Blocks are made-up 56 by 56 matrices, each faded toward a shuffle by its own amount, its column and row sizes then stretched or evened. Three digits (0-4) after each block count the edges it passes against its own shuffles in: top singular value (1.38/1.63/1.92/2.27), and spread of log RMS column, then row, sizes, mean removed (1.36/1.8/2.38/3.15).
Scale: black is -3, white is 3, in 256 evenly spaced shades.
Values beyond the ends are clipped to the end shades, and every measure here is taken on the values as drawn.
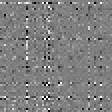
4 3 3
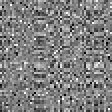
4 1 0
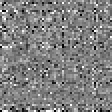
3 2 3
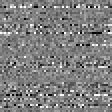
2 0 4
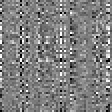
4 4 2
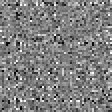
1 2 3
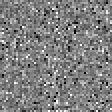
0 1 1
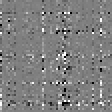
2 4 3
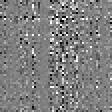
2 4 2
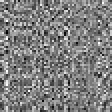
4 3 0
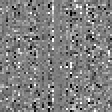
0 4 2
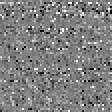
1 1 3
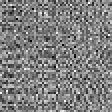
4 1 1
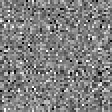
3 0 1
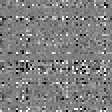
1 3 4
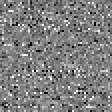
0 0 2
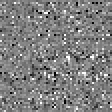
0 2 3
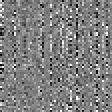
3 4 0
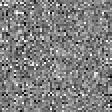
3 1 1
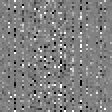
1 4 0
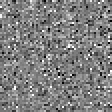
0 2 1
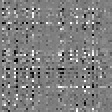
3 4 3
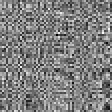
4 2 0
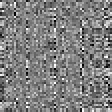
4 4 0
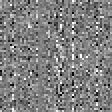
0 4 1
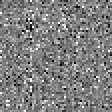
1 2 1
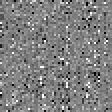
0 3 0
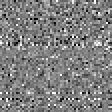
3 0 3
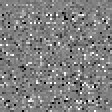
0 0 2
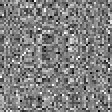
4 2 0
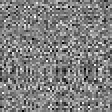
4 1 2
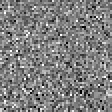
0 0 1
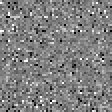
0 1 2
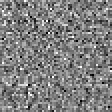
3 0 1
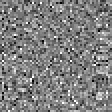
3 1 0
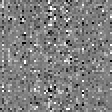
1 3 1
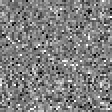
1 0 1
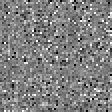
0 1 1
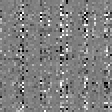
3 4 2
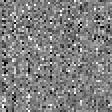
2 3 0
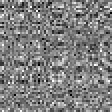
4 2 2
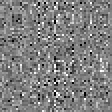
3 3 1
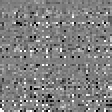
0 3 4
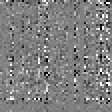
1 4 3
